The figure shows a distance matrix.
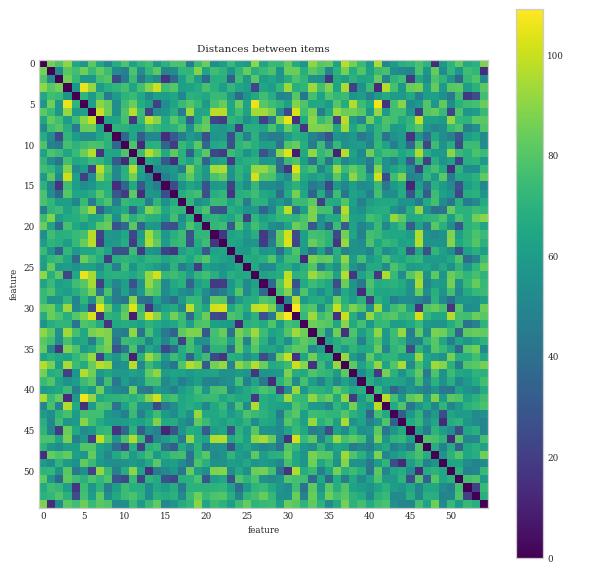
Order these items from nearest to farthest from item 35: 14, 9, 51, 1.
9, 51, 1, 14
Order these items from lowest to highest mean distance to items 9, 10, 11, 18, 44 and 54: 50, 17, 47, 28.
47, 28, 17, 50
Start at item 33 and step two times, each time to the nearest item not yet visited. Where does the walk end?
20
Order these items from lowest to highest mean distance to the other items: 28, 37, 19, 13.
28, 13, 19, 37
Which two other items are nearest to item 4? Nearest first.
52, 53
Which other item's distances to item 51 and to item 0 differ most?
48
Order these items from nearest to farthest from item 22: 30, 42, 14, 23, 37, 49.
49, 23, 42, 14, 37, 30
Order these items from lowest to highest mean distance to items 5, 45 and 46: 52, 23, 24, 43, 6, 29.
6, 23, 29, 52, 43, 24
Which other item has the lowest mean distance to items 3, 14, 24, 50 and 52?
4
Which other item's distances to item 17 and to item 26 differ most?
34
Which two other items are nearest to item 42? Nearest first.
5, 14
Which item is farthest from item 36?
30
